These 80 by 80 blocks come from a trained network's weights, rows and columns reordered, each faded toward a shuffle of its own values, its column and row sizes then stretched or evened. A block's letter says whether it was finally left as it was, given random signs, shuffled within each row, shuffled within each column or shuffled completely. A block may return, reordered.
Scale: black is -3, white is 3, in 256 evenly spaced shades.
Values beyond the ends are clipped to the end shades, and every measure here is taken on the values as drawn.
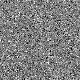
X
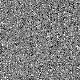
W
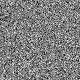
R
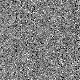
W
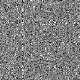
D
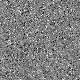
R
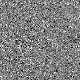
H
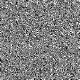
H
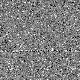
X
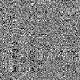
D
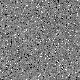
W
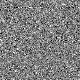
X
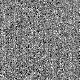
W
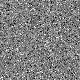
R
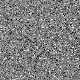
X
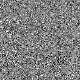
H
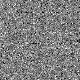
X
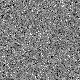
R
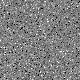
R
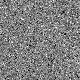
R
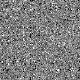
H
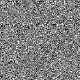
D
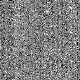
W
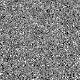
H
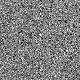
W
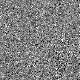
H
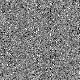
W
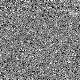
X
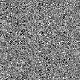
D
